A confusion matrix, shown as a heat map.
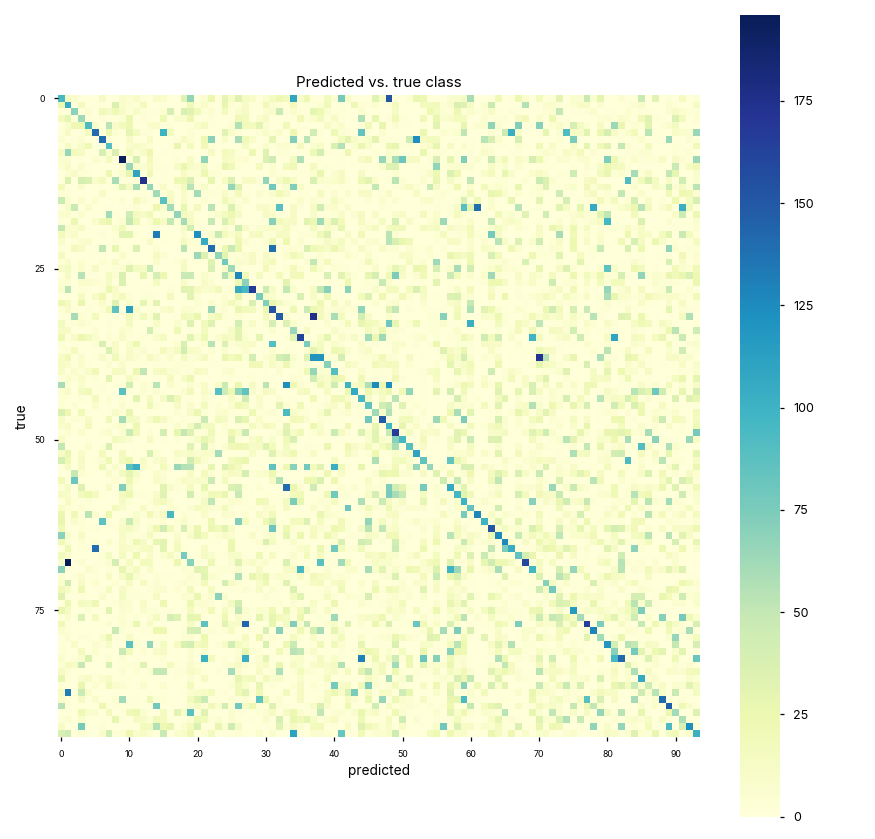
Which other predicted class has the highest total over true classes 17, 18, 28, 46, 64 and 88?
80
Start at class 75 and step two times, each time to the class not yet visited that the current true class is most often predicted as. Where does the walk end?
48
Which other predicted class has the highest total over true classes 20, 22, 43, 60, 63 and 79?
31
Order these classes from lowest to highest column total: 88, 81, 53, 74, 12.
12, 88, 74, 53, 81
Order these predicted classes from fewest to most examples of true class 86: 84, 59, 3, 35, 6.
6, 35, 3, 84, 59
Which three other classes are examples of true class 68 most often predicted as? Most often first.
1, 38, 19
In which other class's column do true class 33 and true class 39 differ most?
60
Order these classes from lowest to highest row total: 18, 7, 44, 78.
7, 44, 78, 18
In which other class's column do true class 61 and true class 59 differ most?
16
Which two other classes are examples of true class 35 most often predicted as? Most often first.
81, 69
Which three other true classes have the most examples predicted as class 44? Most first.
82, 5, 31
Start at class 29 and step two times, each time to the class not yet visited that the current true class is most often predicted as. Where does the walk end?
10
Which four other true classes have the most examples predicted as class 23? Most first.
43, 73, 52, 20
